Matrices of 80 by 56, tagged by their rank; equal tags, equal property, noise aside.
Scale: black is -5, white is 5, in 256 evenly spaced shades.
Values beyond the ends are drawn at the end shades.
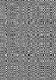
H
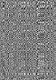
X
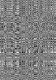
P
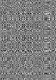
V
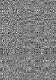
P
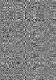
V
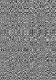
P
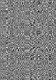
P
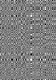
X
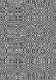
X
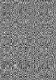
P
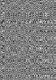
P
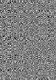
V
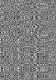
V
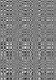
H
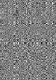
V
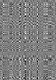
X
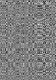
V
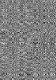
P
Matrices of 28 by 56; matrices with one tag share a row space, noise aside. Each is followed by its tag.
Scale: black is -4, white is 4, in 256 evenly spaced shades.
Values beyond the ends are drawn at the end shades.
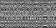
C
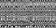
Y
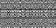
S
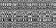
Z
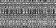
C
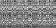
Z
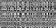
S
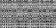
Z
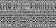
Y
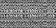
C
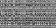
Y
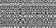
S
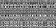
C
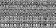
C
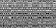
Z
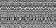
S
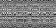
Z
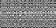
S
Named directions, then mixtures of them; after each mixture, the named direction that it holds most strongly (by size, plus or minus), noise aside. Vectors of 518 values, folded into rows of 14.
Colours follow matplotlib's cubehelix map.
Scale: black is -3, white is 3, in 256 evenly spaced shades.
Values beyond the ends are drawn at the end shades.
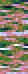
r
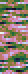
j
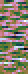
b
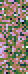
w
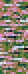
b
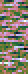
b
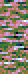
b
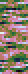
j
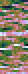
r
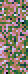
w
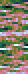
r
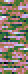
b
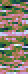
r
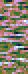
b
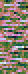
b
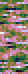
j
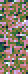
w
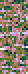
w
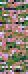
j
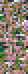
w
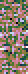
w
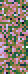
w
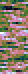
j
